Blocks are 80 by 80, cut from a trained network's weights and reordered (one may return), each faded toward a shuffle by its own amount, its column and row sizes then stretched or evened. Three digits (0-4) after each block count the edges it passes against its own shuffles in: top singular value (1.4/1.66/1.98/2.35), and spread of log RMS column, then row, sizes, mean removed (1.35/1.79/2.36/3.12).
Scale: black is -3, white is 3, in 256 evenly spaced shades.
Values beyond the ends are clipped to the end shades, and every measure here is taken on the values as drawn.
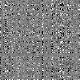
0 4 4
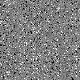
1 2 0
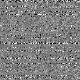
0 1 4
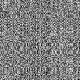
4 0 1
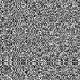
4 1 1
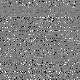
0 1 4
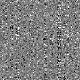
2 3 1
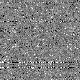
3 0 2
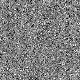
0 0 2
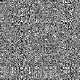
3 3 0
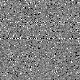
2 1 2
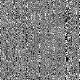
2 4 1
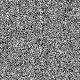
0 1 1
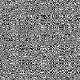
4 2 4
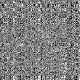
3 2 3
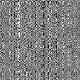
4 4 2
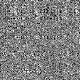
2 0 3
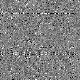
3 1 2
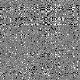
3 3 3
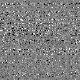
0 2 4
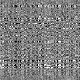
4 1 4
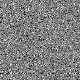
1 0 1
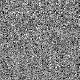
0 1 2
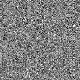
2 1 1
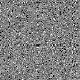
2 2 0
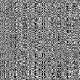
4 3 2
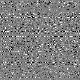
2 1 4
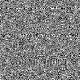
2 0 2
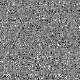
0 1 3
